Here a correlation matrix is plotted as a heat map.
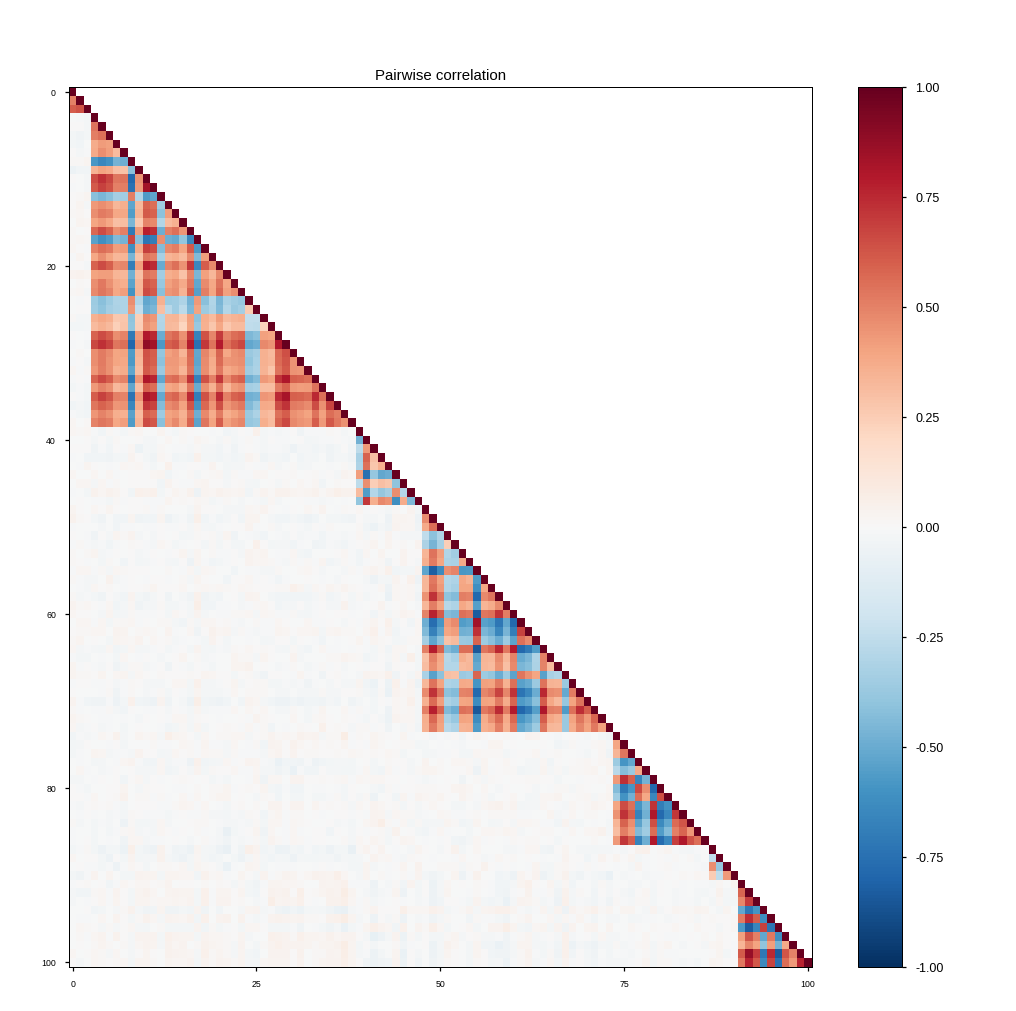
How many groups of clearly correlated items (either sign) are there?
7
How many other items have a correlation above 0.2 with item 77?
3
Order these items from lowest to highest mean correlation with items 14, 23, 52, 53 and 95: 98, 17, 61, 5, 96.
17, 96, 61, 98, 5
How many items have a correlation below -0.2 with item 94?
8
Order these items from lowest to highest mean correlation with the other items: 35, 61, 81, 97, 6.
61, 81, 97, 6, 35
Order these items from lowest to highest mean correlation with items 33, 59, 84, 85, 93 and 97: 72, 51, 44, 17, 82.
17, 51, 44, 72, 82
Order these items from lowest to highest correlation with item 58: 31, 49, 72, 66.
31, 66, 72, 49
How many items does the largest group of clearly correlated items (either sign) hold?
36
